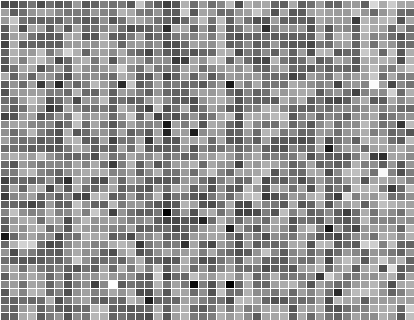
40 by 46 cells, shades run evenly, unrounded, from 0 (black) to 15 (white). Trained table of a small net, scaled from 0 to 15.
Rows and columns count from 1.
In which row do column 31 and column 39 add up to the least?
27
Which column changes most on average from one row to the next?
22
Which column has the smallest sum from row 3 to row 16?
19
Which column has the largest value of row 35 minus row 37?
38
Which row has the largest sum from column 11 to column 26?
9
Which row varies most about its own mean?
36
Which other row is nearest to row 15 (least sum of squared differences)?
21
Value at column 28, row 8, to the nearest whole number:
6
